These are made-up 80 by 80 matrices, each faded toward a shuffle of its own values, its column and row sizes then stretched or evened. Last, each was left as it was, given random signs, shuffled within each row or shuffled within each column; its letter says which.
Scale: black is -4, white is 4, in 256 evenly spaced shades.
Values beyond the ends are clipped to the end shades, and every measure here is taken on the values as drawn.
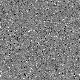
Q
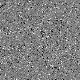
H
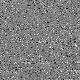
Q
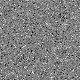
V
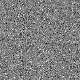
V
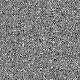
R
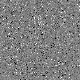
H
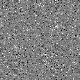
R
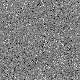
V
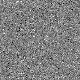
H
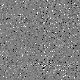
R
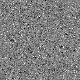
H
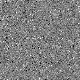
H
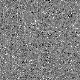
R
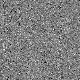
V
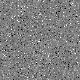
H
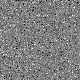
Q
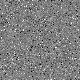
Q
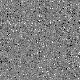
R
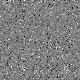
H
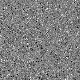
V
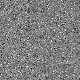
V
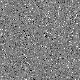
H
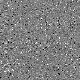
R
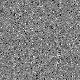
R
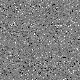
Q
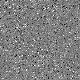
H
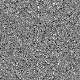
V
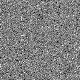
V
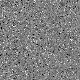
V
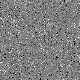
V
